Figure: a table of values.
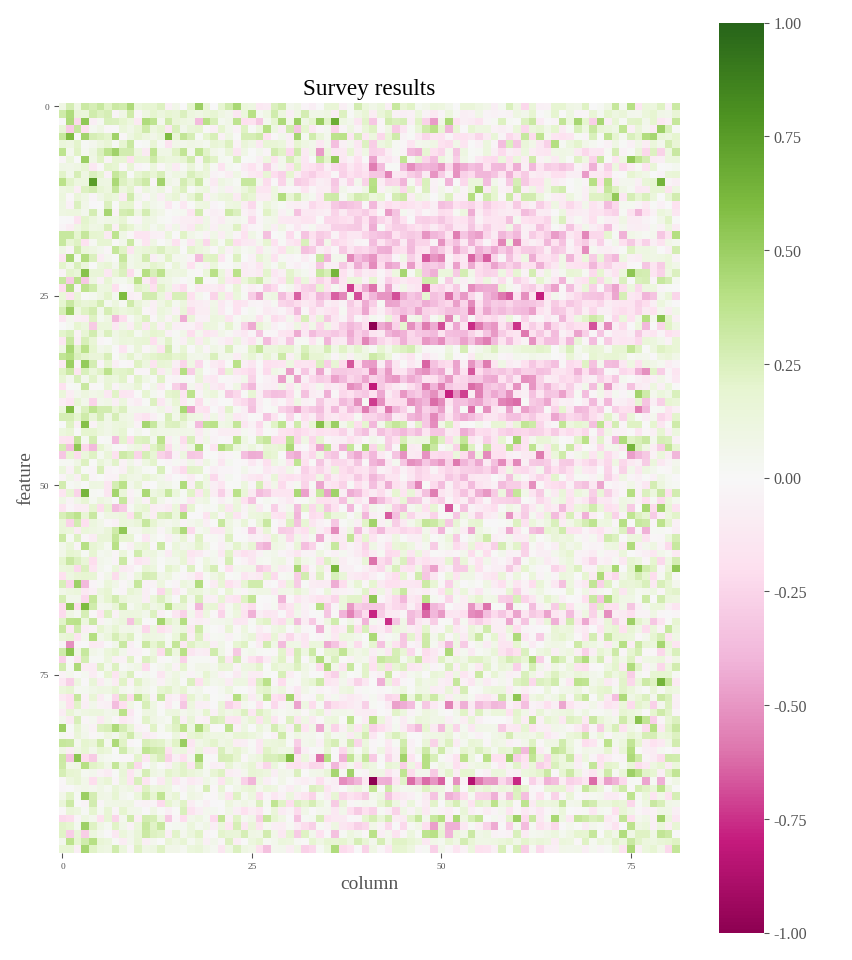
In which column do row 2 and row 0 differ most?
18
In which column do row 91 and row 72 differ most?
51
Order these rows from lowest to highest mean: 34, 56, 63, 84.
34, 56, 63, 84
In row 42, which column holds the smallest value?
49
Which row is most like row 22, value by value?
7
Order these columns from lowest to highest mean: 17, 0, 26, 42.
42, 26, 17, 0
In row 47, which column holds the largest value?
31
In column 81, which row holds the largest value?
61
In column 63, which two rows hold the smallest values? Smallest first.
25, 46
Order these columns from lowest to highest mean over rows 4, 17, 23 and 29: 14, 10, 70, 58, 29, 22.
58, 70, 29, 22, 10, 14
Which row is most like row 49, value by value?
15
